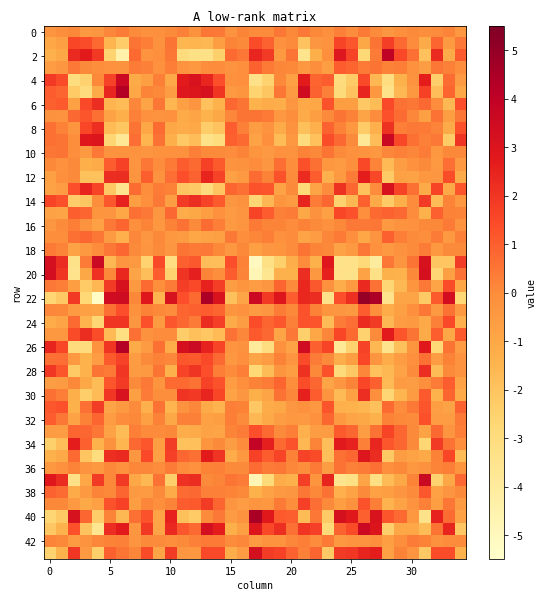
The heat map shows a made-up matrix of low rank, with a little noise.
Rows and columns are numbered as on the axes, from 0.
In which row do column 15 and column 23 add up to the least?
22
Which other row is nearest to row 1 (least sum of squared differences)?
33
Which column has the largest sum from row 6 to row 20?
4
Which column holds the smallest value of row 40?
31
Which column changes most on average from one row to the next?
6
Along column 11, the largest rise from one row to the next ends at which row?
26
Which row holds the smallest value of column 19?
19
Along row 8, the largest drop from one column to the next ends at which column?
5
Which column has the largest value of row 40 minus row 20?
17
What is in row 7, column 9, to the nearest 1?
0
